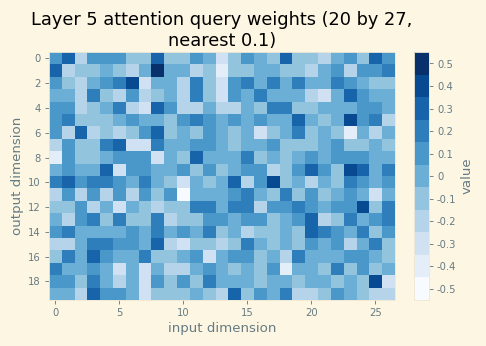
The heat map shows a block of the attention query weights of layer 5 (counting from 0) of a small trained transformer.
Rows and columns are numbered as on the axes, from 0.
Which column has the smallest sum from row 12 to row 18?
9
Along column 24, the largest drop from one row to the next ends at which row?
13
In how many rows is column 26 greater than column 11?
7
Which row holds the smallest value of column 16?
6
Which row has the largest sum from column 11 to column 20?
12
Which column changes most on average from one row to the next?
5
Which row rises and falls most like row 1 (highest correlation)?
4
